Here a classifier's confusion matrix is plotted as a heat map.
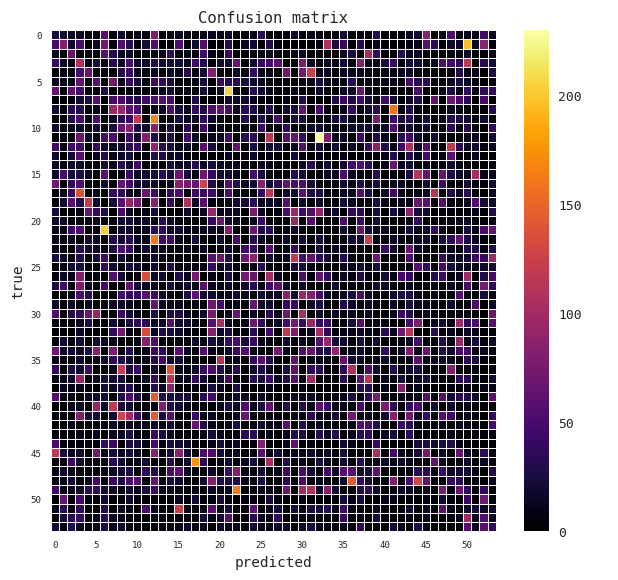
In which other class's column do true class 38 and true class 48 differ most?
36
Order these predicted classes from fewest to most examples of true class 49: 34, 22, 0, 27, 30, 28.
27, 34, 0, 28, 30, 22
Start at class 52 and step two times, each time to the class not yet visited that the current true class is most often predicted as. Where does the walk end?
1
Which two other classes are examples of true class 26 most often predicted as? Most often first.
11, 50
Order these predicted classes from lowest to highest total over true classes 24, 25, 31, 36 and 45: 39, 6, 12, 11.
11, 6, 12, 39
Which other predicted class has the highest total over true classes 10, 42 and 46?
17
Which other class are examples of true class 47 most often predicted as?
22
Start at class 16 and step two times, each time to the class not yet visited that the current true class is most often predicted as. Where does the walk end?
4
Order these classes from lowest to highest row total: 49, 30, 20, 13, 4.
13, 20, 4, 30, 49
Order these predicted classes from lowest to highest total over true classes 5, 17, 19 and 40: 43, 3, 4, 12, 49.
49, 4, 12, 43, 3
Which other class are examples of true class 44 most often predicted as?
25
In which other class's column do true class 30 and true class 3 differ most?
50
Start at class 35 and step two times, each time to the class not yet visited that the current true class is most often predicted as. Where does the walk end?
29
